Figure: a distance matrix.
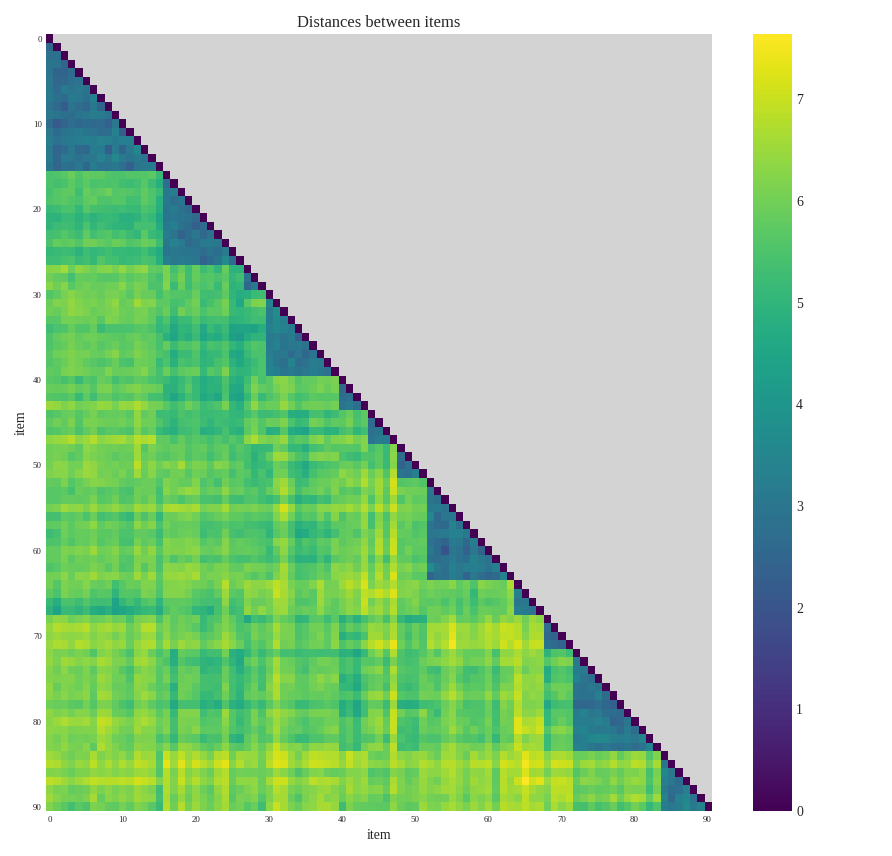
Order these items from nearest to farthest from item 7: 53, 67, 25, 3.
3, 67, 25, 53
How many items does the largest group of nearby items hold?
16
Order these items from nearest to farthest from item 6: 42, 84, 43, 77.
42, 77, 43, 84
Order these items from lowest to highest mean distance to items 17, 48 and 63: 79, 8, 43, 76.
76, 79, 8, 43
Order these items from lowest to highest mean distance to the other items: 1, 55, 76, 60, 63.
1, 76, 60, 63, 55
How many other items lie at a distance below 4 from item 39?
9
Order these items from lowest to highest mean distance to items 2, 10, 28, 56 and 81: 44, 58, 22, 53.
53, 58, 22, 44
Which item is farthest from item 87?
65
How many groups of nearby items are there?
12
